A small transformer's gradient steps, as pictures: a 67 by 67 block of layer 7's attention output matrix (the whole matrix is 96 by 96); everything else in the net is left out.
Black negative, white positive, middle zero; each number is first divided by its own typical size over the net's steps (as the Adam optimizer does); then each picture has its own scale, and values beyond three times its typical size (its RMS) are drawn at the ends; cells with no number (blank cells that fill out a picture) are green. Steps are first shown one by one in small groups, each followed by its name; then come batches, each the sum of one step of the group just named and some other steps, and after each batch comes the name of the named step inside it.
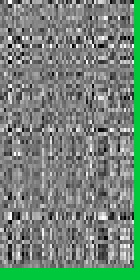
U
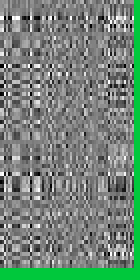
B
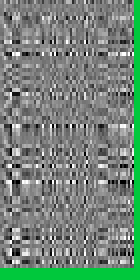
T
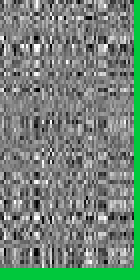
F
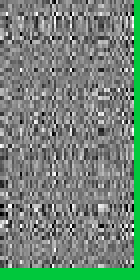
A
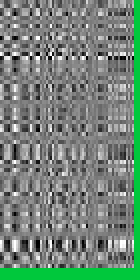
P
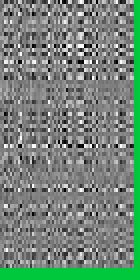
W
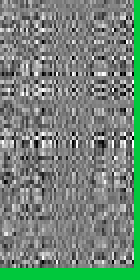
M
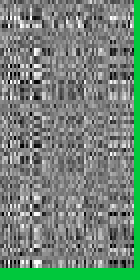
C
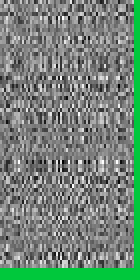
W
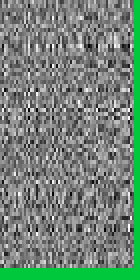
F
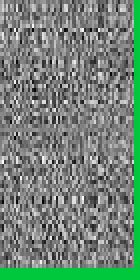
C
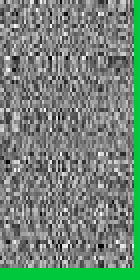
P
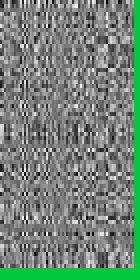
F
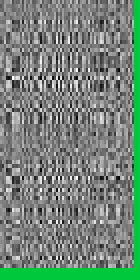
T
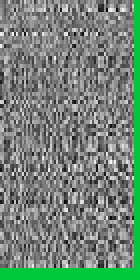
U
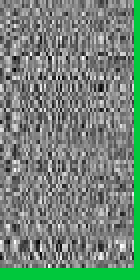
P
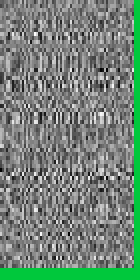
A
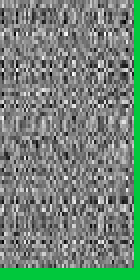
M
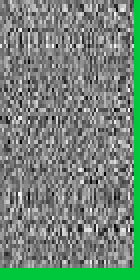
U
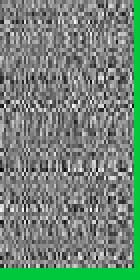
W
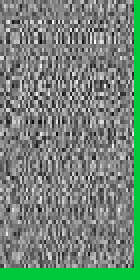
M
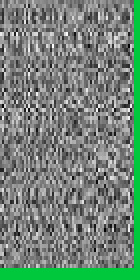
F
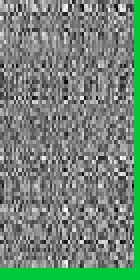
B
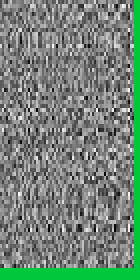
U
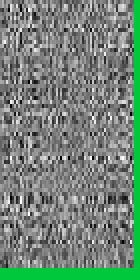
C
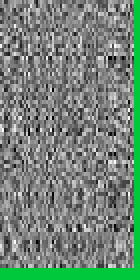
P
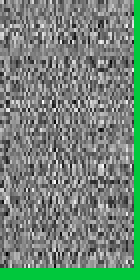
A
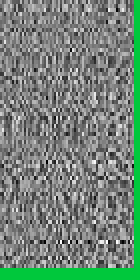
T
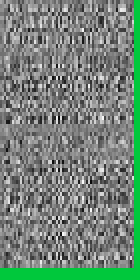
C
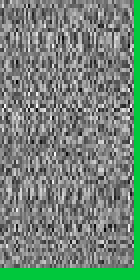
T
